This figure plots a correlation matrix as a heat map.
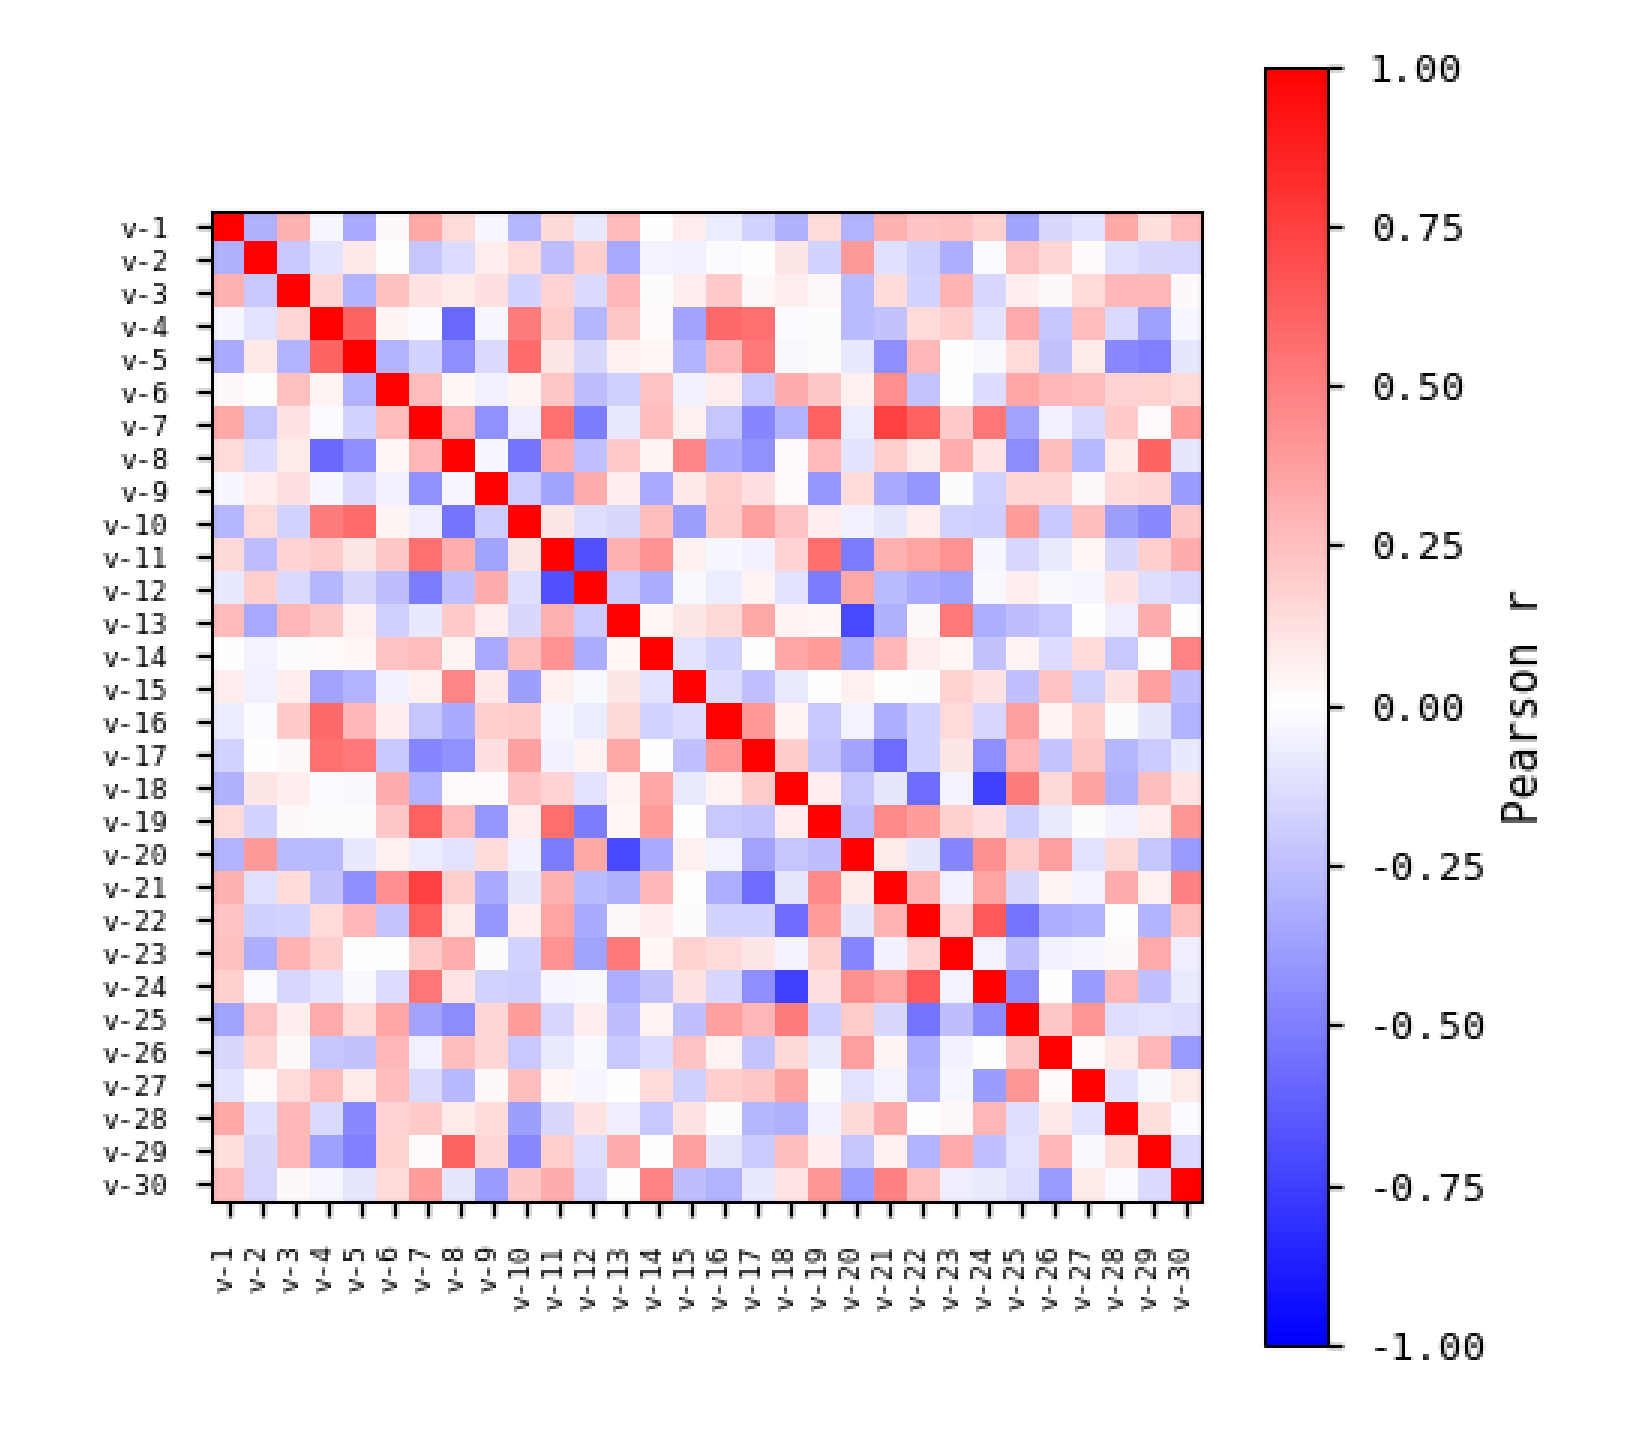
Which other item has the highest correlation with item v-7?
v-21
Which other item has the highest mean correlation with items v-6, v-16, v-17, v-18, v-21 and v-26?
v-25
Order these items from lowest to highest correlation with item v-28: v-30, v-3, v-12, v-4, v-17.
v-17, v-4, v-30, v-12, v-3
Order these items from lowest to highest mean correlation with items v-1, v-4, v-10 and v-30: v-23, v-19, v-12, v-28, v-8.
v-8, v-12, v-28, v-23, v-19
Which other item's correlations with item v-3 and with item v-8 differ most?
v-4
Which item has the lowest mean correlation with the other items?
v-12
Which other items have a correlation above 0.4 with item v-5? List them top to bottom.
v-4, v-10, v-17
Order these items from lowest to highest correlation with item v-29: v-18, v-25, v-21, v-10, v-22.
v-10, v-22, v-25, v-21, v-18
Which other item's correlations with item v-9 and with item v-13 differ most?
v-20
